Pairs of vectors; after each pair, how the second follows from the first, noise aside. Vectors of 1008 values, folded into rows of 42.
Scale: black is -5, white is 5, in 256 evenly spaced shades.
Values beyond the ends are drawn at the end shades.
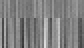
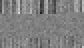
wrapped around, negated, partly zeroed.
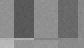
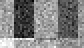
scaled up.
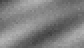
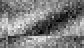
wrapped around, scaled up.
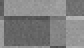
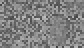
sign-scrambled.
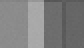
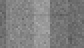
wrapped around, shrunk.
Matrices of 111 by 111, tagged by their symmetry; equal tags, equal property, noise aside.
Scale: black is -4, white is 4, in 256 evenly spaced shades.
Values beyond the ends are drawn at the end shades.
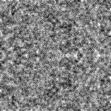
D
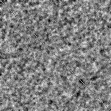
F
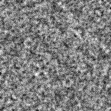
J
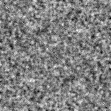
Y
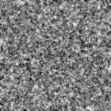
Y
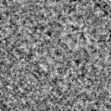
J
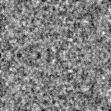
D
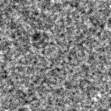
F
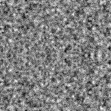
D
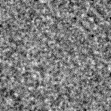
J
